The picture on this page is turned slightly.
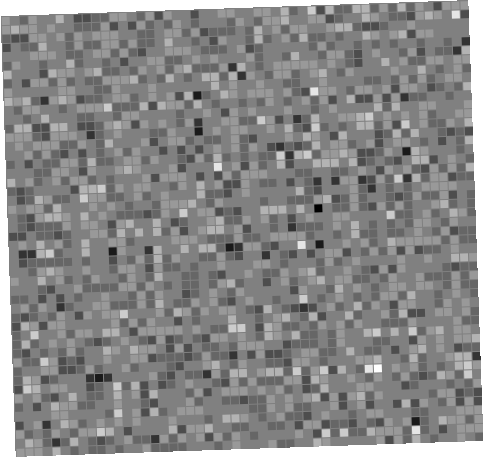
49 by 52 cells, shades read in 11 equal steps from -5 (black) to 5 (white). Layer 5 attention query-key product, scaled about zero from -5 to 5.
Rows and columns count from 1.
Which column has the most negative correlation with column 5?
35
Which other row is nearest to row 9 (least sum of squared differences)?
29
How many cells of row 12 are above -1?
44
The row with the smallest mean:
28
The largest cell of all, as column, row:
41, 41
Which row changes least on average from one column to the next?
9
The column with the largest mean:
39
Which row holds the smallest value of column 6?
33
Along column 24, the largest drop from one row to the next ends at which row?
19
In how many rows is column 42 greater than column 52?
21
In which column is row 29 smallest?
16
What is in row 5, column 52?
-3
